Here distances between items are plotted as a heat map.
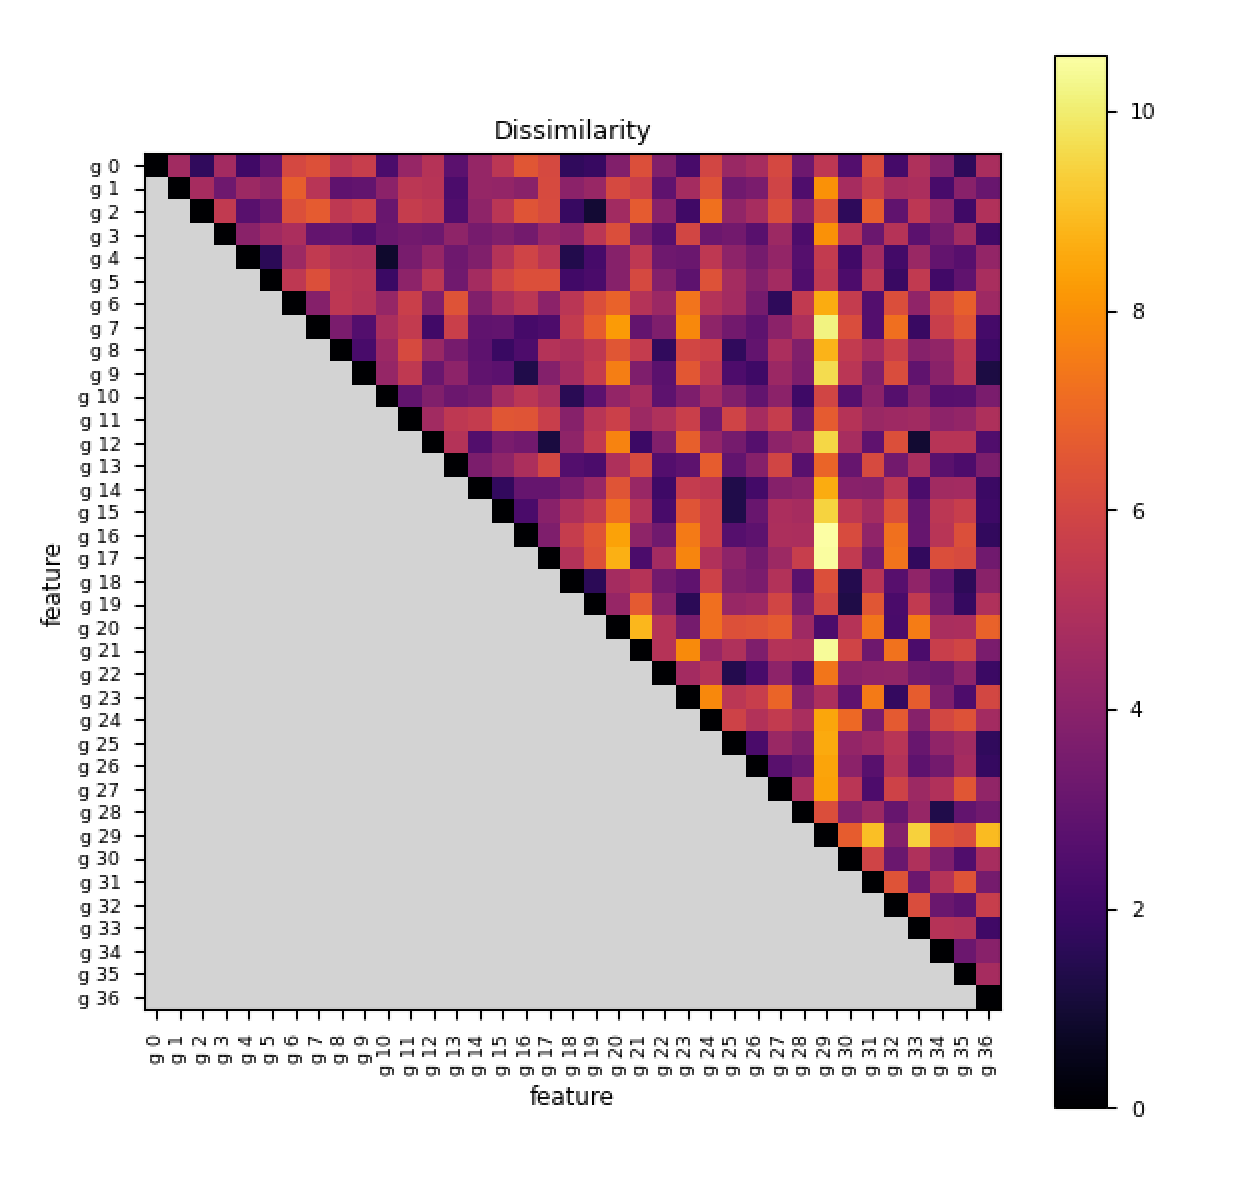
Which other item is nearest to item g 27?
g 6
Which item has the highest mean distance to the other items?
g 29
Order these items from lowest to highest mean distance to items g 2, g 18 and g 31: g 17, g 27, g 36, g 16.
g 36, g 27, g 17, g 16
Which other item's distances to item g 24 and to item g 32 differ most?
g 23
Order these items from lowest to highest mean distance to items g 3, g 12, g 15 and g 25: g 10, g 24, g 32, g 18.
g 10, g 18, g 24, g 32
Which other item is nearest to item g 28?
g 34
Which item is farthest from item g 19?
g 24
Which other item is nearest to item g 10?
g 4
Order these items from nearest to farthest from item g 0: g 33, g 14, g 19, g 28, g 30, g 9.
g 19, g 30, g 28, g 14, g 33, g 9
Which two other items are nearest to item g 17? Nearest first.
g 12, g 33
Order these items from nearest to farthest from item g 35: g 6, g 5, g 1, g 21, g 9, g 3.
g 5, g 1, g 3, g 9, g 21, g 6
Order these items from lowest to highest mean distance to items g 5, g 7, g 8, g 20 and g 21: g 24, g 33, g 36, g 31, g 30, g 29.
g 36, g 33, g 31, g 30, g 24, g 29
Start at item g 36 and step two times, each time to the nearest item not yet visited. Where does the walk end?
g 16
